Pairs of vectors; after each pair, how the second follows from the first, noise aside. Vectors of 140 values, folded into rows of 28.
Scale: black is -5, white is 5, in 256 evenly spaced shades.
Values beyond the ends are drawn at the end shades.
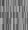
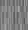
wrapped around, negated, shrunk.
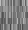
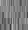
partly zeroed.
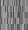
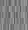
reversed, shrunk.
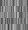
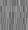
reversed, negated, shrunk.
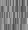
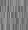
reversed, negated, shrunk.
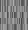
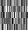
reversed, negated, scaled up.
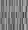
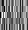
reversed, negated, scaled up.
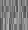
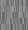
reversed, shrunk.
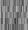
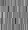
partly zeroed.
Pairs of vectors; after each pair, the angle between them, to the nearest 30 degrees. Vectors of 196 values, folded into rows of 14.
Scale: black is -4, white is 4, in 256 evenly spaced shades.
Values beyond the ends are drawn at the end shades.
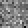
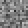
120 degrees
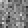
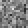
90 degrees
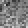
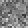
60 degrees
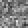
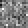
90 degrees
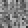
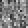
150 degrees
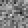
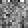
90 degrees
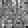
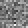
90 degrees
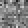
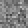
60 degrees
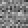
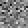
120 degrees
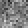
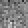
60 degrees
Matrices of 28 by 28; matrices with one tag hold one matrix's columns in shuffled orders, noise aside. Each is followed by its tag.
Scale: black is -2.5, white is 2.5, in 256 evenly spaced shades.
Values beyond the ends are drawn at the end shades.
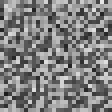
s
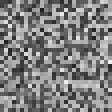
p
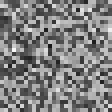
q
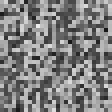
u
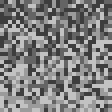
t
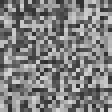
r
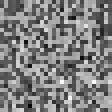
r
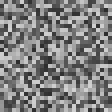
q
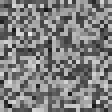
p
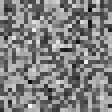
r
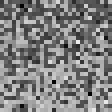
t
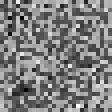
s
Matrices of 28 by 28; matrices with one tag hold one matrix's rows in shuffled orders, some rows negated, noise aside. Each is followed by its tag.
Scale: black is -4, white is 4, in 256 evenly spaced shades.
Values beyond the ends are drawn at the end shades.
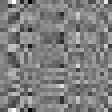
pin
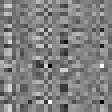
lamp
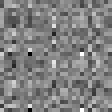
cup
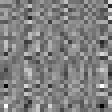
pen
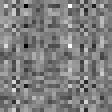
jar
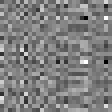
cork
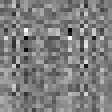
jar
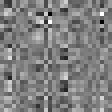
lamp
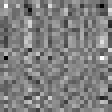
pen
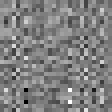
jar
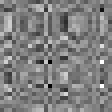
lamp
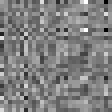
cork
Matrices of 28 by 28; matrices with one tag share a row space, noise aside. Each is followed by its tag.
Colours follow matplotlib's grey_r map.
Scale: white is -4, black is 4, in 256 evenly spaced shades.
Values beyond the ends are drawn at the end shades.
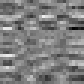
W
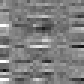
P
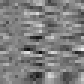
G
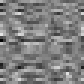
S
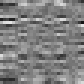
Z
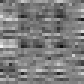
Z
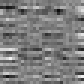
Z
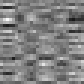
W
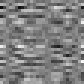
S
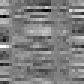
P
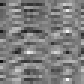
S
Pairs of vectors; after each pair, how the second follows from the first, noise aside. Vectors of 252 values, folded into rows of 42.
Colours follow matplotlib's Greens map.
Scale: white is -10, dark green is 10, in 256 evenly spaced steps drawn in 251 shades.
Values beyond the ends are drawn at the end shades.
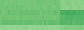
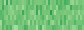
shuffled.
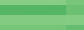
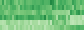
wrapped around, negated, scaled up.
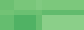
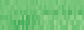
partly zeroed.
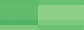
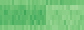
reversed, negated.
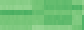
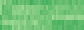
reversed, negated.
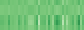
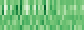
reversed, negated, scaled up.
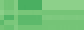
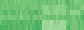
reversed, negated.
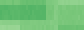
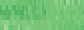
partly zeroed.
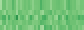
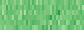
shuffled.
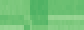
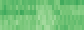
reversed, negated.
